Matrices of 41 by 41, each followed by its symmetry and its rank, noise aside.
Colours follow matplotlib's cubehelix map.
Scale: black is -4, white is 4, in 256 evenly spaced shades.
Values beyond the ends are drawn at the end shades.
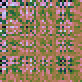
symmetric, rank two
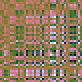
antisymmetric, rank two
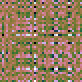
no symmetry, rank two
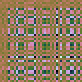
symmetric, rank one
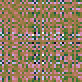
antisymmetric, rank two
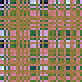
symmetric, rank one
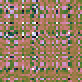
symmetric, rank two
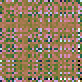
antisymmetric, rank two
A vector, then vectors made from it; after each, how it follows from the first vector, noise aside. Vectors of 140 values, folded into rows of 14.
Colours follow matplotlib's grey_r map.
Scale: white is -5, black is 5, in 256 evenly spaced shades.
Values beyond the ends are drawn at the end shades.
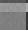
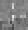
wrapped around, negated, partly zeroed.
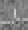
wrapped around, negated, partly zeroed.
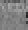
partly zeroed.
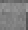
shrunk.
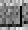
wrapped around, scaled up.
